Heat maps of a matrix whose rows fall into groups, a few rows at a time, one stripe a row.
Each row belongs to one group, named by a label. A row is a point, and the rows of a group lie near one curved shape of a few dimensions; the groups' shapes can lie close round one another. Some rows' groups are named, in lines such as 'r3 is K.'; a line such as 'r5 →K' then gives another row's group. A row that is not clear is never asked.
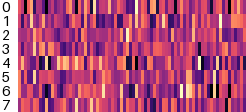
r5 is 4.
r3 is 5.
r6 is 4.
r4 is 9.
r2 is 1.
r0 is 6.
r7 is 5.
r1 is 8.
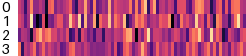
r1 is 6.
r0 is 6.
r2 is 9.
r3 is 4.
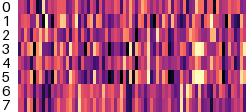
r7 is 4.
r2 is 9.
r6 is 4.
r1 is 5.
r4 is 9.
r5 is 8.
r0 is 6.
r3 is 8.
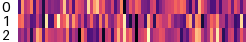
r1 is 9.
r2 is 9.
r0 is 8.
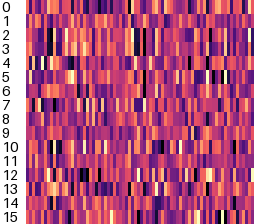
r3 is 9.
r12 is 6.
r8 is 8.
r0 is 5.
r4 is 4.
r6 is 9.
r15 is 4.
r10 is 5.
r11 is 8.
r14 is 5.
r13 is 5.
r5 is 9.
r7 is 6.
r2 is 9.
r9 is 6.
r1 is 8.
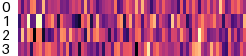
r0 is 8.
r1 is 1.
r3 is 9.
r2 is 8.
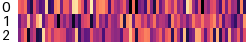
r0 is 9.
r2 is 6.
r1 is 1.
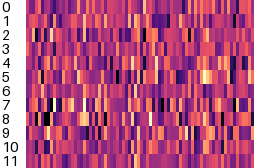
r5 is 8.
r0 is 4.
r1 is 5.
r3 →6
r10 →6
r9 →6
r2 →6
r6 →5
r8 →6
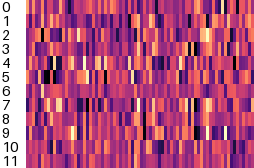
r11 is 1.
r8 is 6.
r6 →5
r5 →6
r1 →4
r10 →5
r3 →6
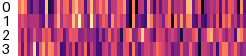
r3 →5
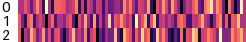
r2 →8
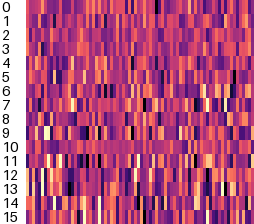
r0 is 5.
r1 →6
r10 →4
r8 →8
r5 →5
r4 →8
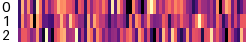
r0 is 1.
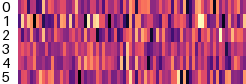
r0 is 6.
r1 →8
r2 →8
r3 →5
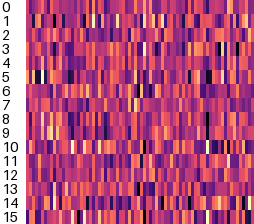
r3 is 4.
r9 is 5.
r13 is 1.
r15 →9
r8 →5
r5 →4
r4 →5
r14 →5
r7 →1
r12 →6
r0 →8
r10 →9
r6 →1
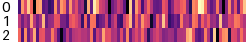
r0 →8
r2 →4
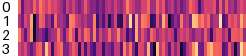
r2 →6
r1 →8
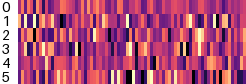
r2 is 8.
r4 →5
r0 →8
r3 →6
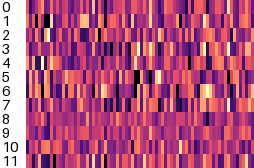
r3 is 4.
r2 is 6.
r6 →8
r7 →8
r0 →8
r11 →6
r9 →6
